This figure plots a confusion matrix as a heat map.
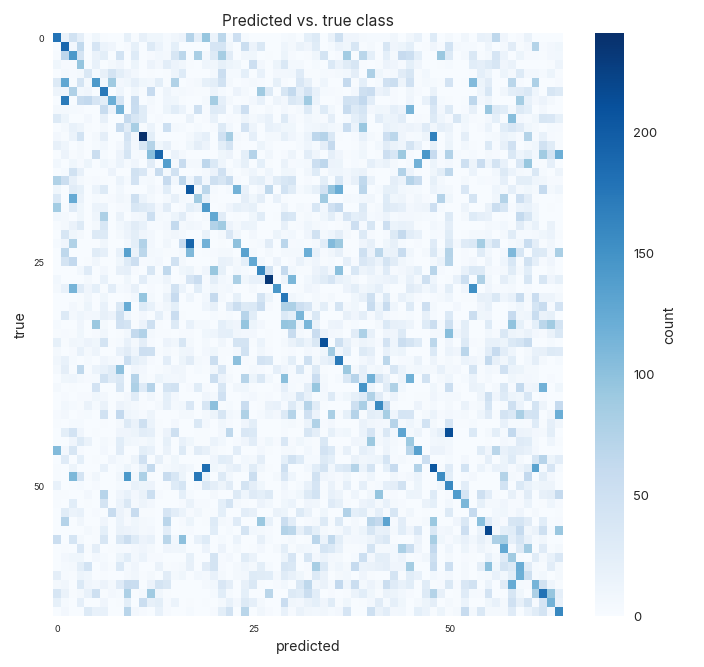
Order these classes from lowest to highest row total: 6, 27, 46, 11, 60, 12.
60, 12, 46, 6, 27, 11
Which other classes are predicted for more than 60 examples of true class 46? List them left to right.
0, 45, 56
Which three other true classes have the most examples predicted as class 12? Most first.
13, 62, 39
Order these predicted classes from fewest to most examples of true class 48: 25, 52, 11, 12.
11, 25, 52, 12
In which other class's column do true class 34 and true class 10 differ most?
39
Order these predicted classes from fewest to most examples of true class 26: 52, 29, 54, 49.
49, 52, 54, 29
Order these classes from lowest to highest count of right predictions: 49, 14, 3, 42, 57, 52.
42, 3, 52, 57, 14, 49
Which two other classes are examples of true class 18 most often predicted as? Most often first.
2, 34
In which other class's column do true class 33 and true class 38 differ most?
45
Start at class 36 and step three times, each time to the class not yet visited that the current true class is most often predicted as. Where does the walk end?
35
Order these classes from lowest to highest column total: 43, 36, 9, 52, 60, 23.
23, 52, 43, 36, 60, 9
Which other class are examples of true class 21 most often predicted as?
20
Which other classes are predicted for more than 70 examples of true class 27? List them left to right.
23, 30, 54
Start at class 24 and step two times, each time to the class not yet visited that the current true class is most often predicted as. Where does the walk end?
58
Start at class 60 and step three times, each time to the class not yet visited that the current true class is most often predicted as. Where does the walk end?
64
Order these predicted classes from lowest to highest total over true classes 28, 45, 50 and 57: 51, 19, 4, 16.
51, 4, 19, 16
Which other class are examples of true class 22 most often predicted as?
44
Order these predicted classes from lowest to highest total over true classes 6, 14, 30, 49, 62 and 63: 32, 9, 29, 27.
27, 32, 29, 9
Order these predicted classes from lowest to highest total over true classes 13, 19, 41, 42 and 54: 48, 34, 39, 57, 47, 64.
34, 57, 39, 47, 48, 64
